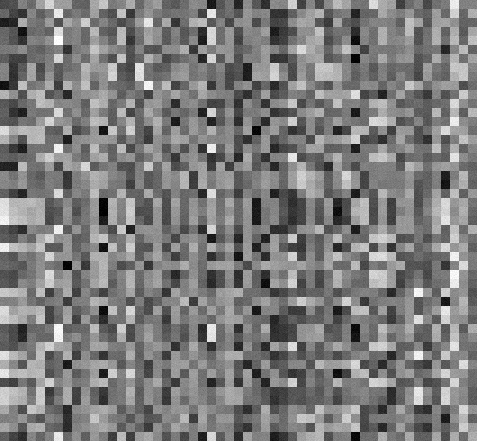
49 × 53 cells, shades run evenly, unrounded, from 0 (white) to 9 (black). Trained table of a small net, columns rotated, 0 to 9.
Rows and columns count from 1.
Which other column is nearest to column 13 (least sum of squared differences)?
4
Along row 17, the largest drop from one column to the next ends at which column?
24
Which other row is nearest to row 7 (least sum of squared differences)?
13
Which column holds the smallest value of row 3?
17
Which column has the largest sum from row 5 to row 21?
27
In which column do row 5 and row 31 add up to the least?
51
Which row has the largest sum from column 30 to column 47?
45
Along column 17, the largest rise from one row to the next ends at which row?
11
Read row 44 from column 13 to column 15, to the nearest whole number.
5 5 3
